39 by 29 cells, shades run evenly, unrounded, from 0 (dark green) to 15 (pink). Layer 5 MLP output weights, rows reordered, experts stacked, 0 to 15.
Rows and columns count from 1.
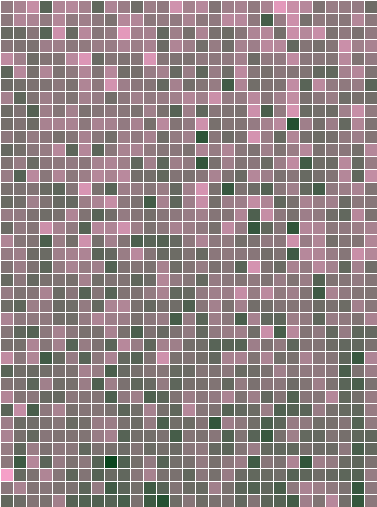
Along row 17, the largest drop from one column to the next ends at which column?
20
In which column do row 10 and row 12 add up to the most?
16
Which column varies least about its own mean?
26
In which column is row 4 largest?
27
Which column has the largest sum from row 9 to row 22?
7
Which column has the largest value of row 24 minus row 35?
28
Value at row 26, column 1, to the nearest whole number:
8
